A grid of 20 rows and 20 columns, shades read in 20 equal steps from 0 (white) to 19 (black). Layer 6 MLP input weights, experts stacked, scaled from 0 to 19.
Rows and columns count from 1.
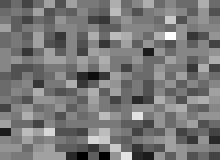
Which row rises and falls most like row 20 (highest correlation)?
10
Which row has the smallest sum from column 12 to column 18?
5
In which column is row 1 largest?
3
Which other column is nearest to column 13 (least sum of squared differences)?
7
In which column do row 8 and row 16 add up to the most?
14
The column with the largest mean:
8
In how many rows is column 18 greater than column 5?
12
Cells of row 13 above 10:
8
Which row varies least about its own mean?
4
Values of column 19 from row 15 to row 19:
8 13 11 8 9
